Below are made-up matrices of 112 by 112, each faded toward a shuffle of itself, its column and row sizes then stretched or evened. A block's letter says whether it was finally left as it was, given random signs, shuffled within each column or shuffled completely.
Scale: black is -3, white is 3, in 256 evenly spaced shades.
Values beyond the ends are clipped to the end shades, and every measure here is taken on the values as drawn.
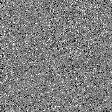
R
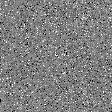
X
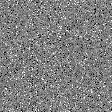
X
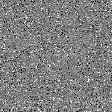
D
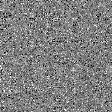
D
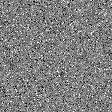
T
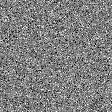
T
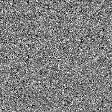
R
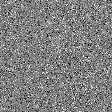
X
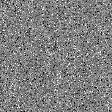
X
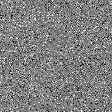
D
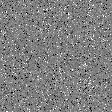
X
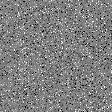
X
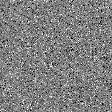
X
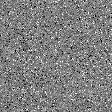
X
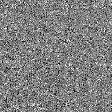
D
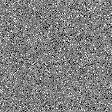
R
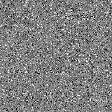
D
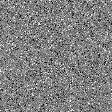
X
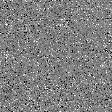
R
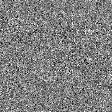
R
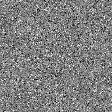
X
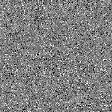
D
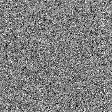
X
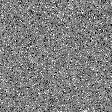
T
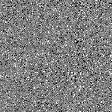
D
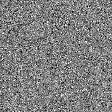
X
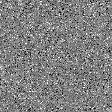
R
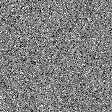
T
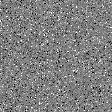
X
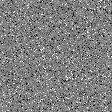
T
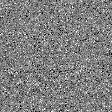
R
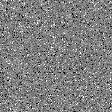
D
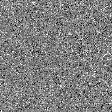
R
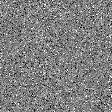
X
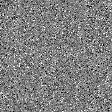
X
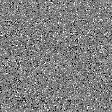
D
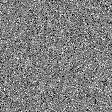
T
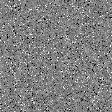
X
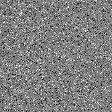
X
